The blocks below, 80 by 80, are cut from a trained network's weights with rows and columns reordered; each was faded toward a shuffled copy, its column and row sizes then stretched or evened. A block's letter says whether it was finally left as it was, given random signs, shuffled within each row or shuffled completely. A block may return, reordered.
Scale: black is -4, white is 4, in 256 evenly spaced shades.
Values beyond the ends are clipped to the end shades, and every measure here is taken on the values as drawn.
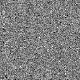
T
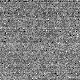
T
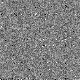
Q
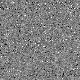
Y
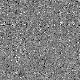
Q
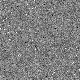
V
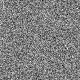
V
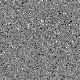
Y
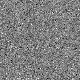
Y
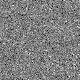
V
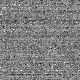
Y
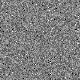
Q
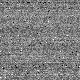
Y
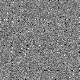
Q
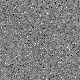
V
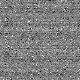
T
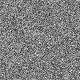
V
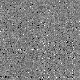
T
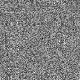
T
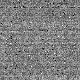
T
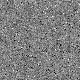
V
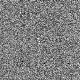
T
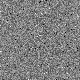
V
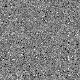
Q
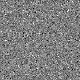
T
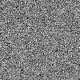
V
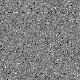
Y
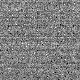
T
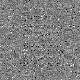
T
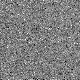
Y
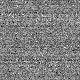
Y
